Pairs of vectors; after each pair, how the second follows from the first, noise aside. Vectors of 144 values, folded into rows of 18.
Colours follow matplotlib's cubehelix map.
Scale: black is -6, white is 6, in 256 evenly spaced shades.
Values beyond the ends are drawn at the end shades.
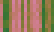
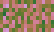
sign-scrambled.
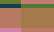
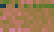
partly zeroed.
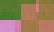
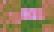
wrapped around.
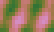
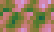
wrapped around.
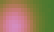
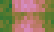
wrapped around.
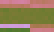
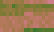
wrapped around, negated, shrunk.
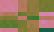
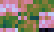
scaled up.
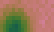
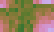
wrapped around, negated.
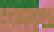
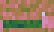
wrapped around.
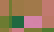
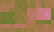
wrapped around, negated, shrunk.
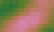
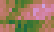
wrapped around.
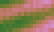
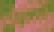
wrapped around, negated, shrunk.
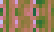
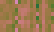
wrapped around, negated, shrunk.
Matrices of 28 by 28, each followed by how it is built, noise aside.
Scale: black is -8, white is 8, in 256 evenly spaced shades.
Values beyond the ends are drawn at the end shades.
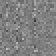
uneven columns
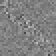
banded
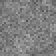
smooth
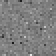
sparse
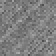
Hankel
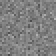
repeating rows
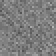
Toeplitz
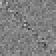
banded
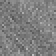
Toeplitz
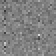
uneven columns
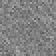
Toeplitz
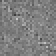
banded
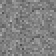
repeating rows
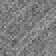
Hankel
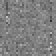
uneven columns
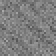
Toeplitz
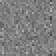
uneven columns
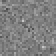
banded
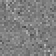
banded
